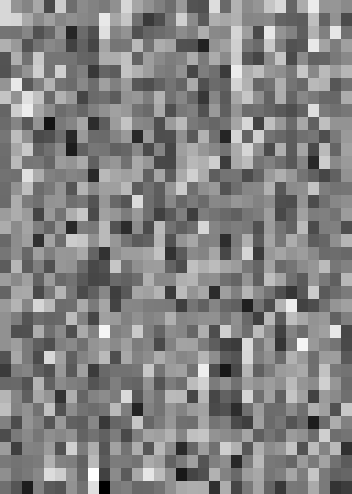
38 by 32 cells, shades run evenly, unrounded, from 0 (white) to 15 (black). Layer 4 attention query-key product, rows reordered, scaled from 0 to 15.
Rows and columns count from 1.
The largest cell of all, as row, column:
38, 10
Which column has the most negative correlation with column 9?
32
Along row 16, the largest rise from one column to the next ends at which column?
14
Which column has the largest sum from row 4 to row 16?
9
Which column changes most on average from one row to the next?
29
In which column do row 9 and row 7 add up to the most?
19
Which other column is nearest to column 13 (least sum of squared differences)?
6
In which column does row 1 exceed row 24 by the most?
27
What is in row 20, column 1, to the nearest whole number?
8
